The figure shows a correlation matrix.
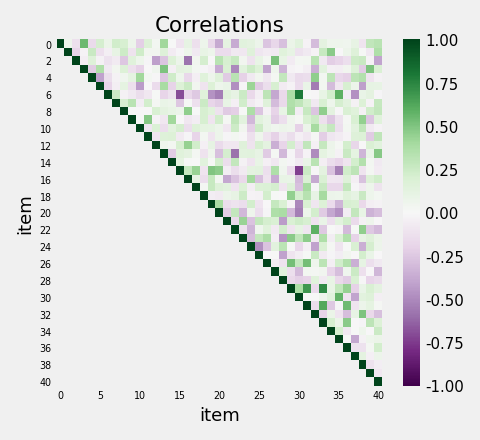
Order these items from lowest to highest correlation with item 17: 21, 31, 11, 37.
11, 37, 21, 31
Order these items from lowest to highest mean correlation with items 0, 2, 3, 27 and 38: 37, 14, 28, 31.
28, 31, 14, 37
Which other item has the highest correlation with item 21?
23
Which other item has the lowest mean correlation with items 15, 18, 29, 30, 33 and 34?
20
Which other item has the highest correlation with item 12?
16
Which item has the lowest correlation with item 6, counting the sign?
15
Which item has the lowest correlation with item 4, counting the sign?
5
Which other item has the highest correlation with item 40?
13
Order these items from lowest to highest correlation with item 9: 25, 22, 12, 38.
12, 25, 22, 38
